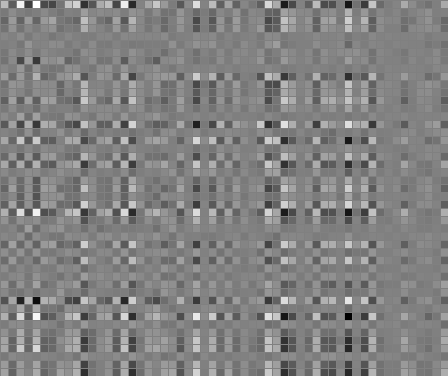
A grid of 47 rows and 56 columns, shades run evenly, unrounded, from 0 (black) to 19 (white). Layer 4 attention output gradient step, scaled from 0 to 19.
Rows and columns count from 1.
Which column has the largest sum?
5
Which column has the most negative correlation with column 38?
26
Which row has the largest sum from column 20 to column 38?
40
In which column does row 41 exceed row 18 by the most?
44
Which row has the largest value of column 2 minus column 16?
38
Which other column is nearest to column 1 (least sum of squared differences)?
51
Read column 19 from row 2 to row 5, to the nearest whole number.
9 9 9 10
